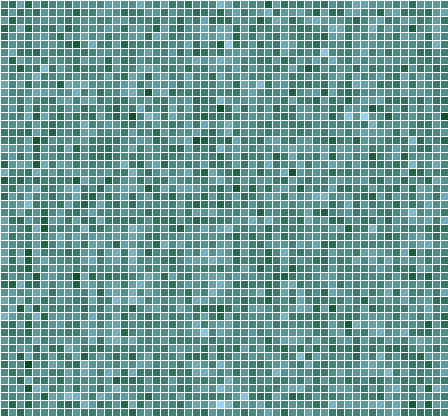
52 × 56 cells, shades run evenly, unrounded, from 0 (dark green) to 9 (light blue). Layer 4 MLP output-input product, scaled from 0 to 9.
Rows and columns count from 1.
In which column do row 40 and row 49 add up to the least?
4
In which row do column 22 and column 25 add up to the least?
28
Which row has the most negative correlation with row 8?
39
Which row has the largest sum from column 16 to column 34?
51
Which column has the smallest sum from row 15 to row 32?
6
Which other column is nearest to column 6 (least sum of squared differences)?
20
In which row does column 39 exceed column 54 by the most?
46
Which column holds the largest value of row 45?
38
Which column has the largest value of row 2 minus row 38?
34
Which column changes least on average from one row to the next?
32
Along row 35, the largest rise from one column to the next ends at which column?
11
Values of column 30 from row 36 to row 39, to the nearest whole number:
3 4 4 5
